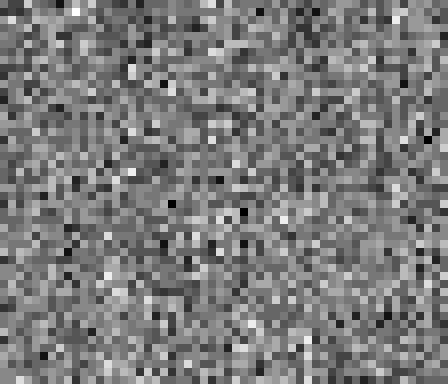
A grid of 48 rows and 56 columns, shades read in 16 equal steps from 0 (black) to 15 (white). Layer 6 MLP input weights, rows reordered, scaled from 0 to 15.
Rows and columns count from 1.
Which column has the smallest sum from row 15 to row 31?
31
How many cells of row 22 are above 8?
18
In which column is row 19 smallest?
51
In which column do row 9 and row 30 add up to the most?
25
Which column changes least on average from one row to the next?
34
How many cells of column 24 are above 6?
24
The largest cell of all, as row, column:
2, 10
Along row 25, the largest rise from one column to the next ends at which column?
7
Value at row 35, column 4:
5
